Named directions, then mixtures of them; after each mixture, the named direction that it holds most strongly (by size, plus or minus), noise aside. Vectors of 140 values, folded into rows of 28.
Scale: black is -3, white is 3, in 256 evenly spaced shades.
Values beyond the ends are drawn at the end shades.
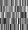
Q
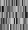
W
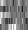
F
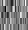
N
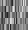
N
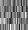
Q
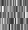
W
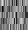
W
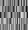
Q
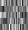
W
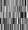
Q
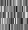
W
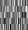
Q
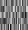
Q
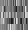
W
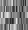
F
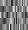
W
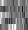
F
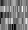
F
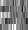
F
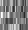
F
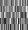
Q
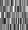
Q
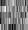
F
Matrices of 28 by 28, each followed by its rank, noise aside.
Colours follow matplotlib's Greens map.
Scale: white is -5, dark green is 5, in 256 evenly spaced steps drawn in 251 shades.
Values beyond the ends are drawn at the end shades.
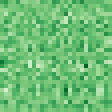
four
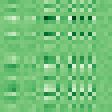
one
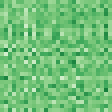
three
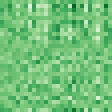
two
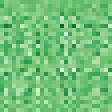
two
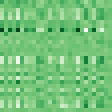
one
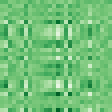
one
